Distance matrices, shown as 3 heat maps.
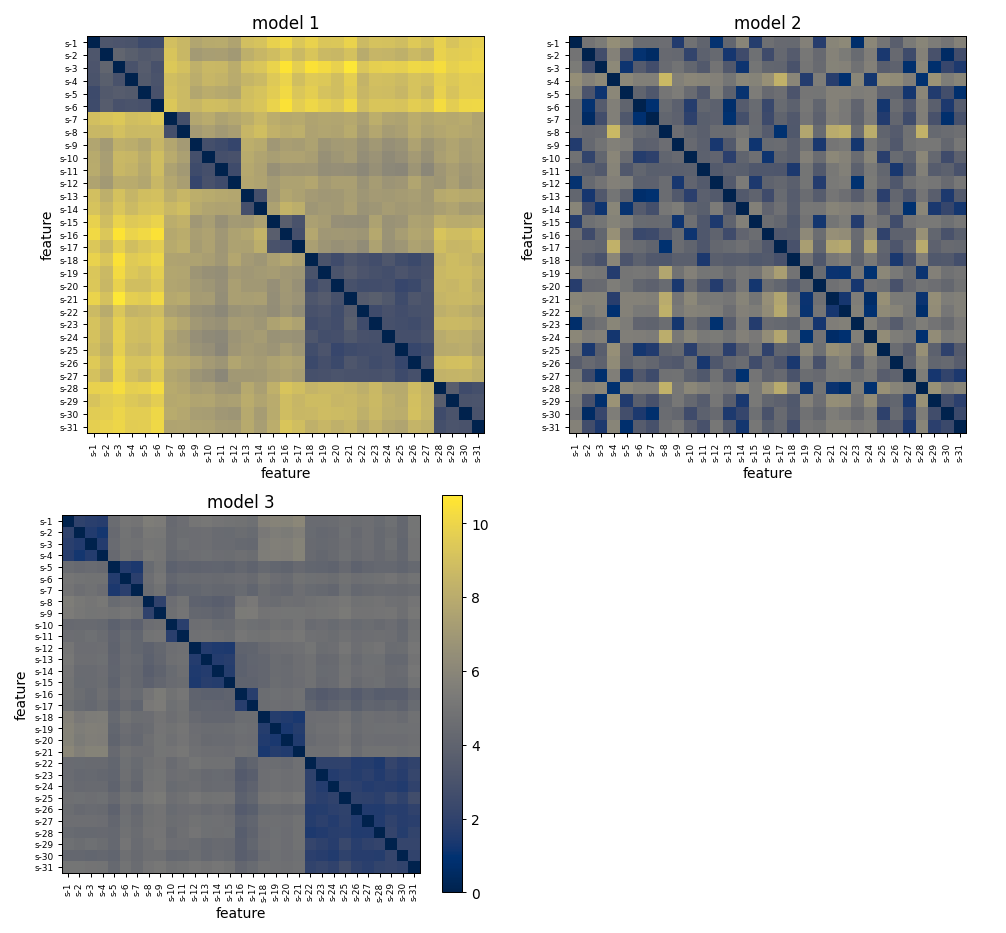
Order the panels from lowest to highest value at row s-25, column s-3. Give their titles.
model 2, model 3, model 1
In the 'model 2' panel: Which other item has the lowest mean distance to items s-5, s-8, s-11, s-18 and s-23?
s-26
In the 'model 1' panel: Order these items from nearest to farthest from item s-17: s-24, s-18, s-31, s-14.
s-24, s-18, s-14, s-31
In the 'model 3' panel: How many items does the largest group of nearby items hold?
10
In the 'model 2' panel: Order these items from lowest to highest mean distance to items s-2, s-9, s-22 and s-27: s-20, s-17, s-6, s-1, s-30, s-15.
s-30, s-6, s-20, s-15, s-1, s-17
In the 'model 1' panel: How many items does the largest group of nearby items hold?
10
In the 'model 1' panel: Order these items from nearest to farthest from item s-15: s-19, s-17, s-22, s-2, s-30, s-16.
s-17, s-16, s-22, s-19, s-30, s-2
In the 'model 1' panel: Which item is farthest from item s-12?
s-6
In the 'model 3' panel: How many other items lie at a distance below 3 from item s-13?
3
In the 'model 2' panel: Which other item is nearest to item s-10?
s-16
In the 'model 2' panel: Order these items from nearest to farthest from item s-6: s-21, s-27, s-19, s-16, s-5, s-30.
s-30, s-16, s-27, s-5, s-19, s-21
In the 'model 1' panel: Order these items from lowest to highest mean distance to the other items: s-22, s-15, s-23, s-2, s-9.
s-22, s-23, s-9, s-15, s-2
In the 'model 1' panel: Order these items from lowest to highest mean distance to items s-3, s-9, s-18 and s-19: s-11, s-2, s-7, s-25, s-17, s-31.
s-25, s-11, s-2, s-17, s-7, s-31
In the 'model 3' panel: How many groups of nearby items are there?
8
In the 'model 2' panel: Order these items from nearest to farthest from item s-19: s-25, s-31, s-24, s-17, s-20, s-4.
s-24, s-4, s-20, s-31, s-25, s-17
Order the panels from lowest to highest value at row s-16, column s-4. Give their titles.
model 3, model 2, model 1
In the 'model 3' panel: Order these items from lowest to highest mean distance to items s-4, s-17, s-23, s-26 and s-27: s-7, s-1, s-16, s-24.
s-24, s-16, s-1, s-7
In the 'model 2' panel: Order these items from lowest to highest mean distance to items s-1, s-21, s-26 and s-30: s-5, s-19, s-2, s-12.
s-12, s-2, s-19, s-5
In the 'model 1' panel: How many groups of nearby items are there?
7
